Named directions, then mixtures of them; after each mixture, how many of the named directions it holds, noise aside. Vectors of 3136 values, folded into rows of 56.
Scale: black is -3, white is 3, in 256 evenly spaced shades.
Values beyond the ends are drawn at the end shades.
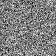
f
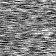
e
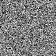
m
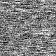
two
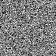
one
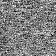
three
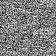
three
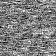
three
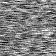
one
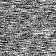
two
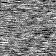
one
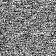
three
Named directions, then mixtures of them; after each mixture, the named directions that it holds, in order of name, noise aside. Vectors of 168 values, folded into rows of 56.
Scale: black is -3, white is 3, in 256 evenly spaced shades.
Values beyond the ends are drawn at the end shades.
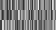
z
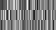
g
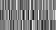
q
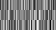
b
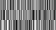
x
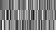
g, x, z.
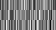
b.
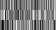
x.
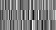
q.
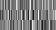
q.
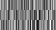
b.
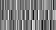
b, q.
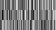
q, z.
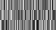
b, q, z.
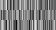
g, x.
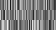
b, x.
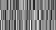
b, g, q.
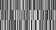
b.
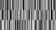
b, z.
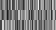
z.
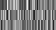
g.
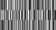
g, q, z.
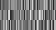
b, g.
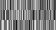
x.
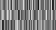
z.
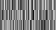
q, z.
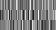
q.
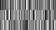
b, g, x.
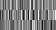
q.
